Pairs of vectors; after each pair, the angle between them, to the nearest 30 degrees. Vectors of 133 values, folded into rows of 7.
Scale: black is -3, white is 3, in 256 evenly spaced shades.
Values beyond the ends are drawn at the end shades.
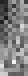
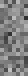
90 degrees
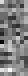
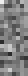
30 degrees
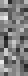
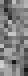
60 degrees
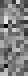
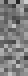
120 degrees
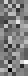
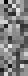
150 degrees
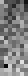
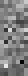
120 degrees
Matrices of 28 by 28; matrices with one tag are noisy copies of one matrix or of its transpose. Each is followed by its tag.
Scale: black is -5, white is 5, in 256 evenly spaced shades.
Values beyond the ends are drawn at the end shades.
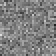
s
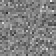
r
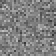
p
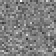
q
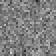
r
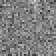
s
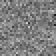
r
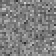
p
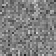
s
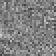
s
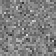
q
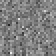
r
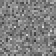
q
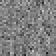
r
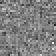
p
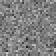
q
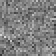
s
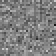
p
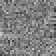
s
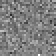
p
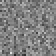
r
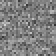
r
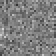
s
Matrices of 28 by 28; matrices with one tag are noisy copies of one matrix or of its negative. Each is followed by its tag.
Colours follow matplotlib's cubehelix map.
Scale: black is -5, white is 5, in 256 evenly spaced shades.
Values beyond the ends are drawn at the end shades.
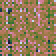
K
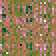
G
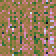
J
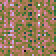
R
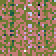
R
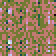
K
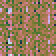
K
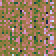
J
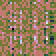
J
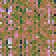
K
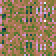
G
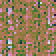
K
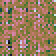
K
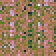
R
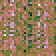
R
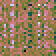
R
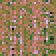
J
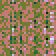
J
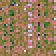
R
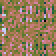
G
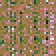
J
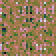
G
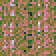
R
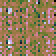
K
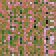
J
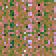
R
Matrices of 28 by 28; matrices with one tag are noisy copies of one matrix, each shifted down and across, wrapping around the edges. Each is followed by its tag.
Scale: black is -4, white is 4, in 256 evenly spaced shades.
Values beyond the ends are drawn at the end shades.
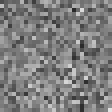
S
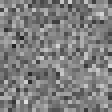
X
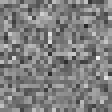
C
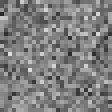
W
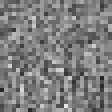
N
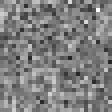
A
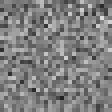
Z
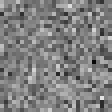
S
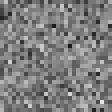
X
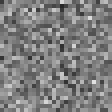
S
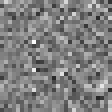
C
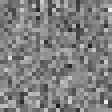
N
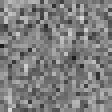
A
